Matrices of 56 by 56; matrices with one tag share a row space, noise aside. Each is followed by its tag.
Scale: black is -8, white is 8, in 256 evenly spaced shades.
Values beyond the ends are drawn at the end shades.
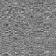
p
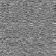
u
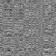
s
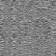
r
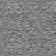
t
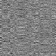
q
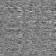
t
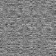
t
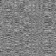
s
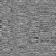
q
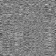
s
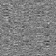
p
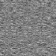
r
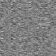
r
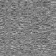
r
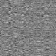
p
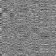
q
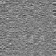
u
